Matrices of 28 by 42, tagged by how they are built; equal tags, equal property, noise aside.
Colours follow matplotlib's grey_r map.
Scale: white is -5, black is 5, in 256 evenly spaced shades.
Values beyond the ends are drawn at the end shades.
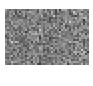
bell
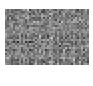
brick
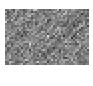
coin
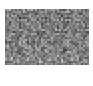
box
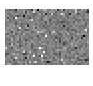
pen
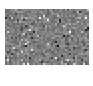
pen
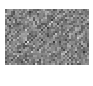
coin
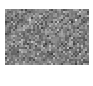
coin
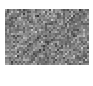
coin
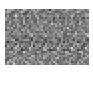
box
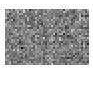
brick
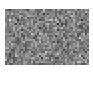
box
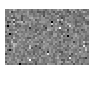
pen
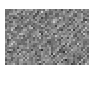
coin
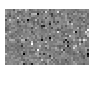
pen
